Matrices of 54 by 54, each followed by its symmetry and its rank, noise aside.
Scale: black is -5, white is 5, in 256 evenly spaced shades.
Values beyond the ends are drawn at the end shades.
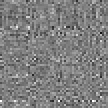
no symmetry, rank six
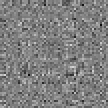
no symmetry, rank six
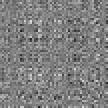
antisymmetric, rank four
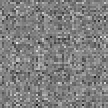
antisymmetric, rank six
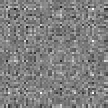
symmetric, rank four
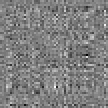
antisymmetric, rank six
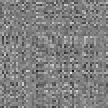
antisymmetric, rank four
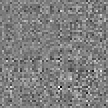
no symmetry, rank five
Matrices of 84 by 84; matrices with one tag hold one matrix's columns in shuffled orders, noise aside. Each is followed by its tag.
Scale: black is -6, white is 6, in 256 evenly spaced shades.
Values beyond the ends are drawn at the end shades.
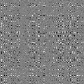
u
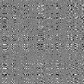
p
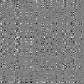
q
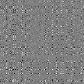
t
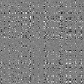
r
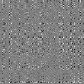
q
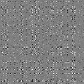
t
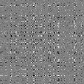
u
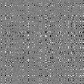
u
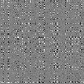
q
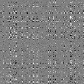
r
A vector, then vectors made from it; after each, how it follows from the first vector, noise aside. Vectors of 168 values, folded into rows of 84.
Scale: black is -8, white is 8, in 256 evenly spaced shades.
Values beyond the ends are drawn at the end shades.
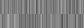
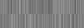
wrapped around, negated, shrunk.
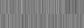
reversed, negated, shrunk.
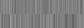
wrapped around, negated, shrunk.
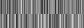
wrapped around, scaled up.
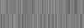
reversed, negated, shrunk.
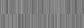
reversed, negated, shrunk.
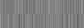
wrapped around, shrunk.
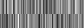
wrapped around, scaled up.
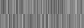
reversed.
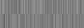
wrapped around, shrunk.
